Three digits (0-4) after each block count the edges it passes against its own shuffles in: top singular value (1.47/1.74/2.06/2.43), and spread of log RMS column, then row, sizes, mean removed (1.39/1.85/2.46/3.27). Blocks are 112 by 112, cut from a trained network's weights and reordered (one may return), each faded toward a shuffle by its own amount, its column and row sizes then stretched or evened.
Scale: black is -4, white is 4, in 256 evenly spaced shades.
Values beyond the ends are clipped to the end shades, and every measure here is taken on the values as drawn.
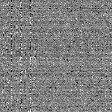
2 3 0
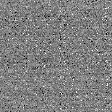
0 2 1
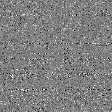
0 0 3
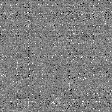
0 2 2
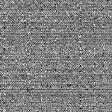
3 2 0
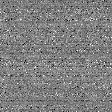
1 0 3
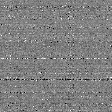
2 1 3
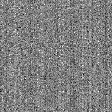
2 1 1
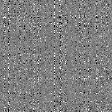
1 4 2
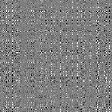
4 4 4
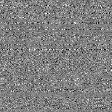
2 0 4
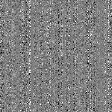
1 4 1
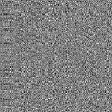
4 3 3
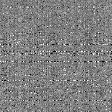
2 0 3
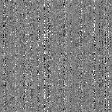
2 4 1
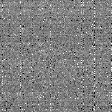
1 3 0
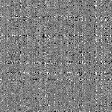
2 3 3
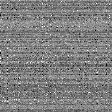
4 2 2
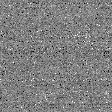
0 0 2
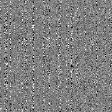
0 4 1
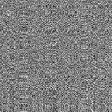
4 2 2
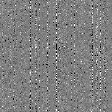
3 4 0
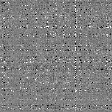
1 3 3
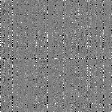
3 4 2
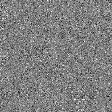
0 1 1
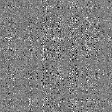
0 4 3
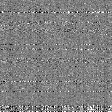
3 0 4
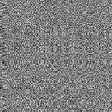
4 2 2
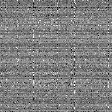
4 3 1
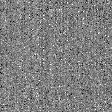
1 1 0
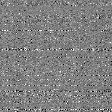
1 0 4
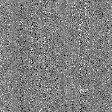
0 3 0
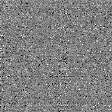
0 2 1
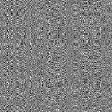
4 4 2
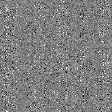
0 3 1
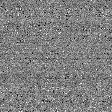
0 0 2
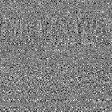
3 1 4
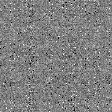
0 3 0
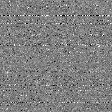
3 0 3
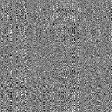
4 4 3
